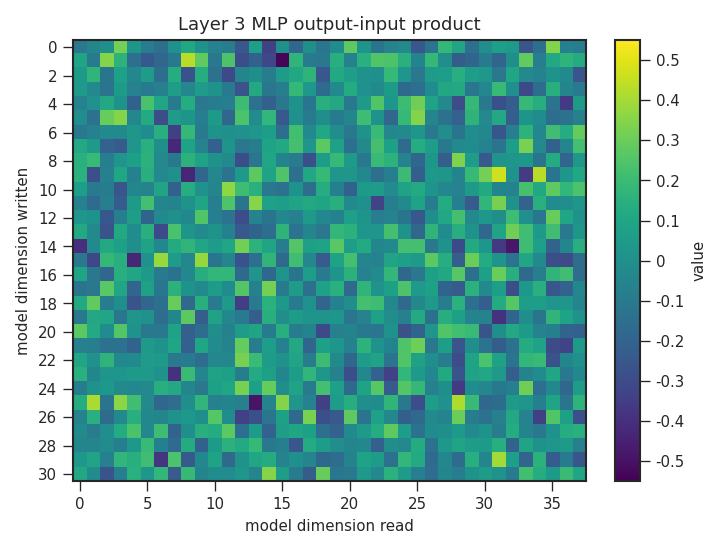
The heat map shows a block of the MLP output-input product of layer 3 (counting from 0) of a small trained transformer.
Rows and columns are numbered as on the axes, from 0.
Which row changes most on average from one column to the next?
15
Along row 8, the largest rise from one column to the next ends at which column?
28
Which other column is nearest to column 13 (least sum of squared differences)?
30
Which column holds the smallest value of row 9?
8
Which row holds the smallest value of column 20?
23
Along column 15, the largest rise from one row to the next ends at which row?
2
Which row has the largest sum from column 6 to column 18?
14
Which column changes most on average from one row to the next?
31
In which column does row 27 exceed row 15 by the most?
4
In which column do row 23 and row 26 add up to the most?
17
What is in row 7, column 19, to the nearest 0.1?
0.1
